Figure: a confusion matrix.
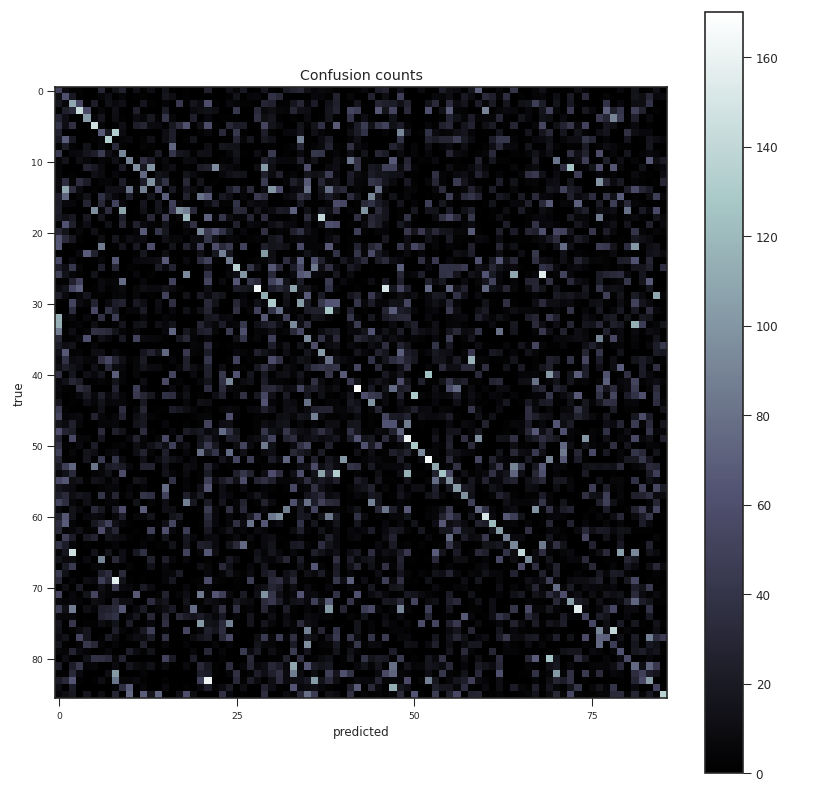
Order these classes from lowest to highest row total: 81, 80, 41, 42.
80, 41, 81, 42
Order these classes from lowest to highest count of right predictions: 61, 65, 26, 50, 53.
26, 53, 61, 50, 65
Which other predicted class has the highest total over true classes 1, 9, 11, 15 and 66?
72
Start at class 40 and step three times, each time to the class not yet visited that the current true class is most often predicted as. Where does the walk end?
8
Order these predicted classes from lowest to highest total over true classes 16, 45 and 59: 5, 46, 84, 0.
5, 84, 0, 46
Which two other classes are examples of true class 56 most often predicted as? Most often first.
15, 21
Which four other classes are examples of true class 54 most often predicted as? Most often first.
39, 49, 37, 64
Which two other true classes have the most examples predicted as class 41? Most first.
10, 69
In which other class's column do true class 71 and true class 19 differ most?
29
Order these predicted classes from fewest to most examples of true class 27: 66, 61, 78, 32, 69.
78, 32, 66, 69, 61
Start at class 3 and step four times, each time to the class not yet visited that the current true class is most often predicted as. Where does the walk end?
58
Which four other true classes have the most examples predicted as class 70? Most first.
82, 10, 47, 20
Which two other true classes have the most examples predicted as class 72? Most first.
11, 85
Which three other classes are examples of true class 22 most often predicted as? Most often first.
81, 6, 71
